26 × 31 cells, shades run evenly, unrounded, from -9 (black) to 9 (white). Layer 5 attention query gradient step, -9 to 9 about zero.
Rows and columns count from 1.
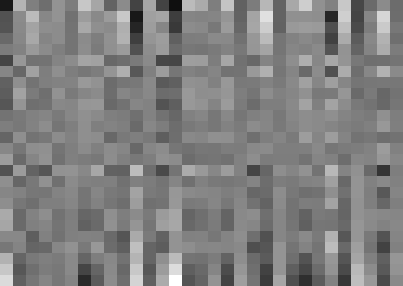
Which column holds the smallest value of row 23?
30
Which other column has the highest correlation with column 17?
5
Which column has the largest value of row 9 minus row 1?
14
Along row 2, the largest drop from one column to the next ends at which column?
11
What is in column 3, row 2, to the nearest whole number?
4
